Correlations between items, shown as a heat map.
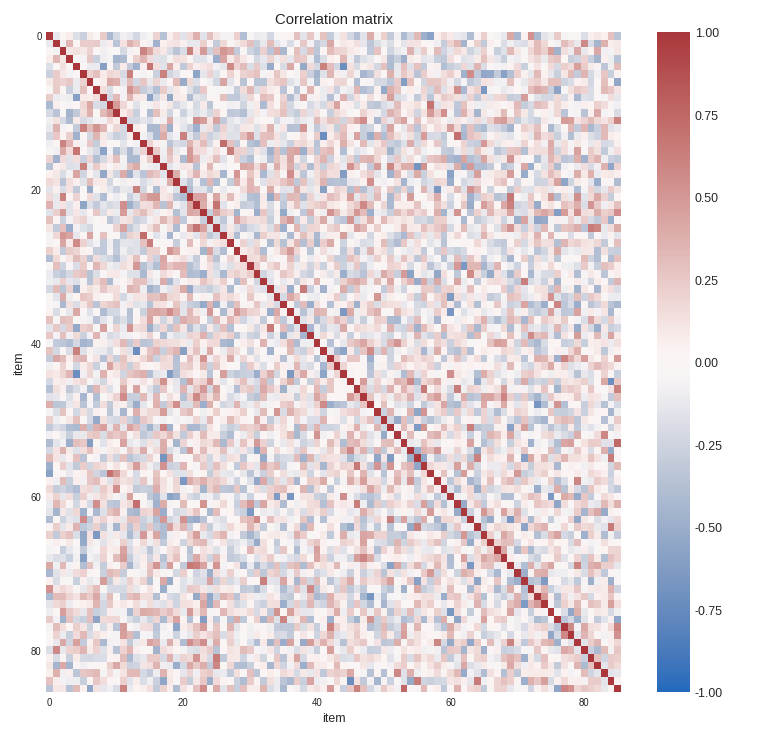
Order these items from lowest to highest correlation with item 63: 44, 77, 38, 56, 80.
44, 77, 80, 38, 56
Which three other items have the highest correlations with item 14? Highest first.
26, 2, 65
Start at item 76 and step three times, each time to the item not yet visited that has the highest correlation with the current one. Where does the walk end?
32
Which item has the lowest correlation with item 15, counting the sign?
8
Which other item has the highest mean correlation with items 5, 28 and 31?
63
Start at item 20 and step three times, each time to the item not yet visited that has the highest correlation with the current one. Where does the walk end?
46
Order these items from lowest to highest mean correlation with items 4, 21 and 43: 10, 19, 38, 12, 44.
38, 12, 19, 44, 10
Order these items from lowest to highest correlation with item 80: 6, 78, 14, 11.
14, 6, 11, 78
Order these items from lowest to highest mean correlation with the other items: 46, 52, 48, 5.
48, 5, 52, 46
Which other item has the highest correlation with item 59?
10
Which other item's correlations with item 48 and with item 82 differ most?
19
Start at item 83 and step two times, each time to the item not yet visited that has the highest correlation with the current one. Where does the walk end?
40
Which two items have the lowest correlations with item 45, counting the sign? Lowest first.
84, 64
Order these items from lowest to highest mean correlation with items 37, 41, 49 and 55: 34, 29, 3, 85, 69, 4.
29, 85, 3, 34, 4, 69
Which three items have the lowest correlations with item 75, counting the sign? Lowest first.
60, 78, 12
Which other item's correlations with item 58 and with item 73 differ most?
47
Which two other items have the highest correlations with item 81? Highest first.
25, 22
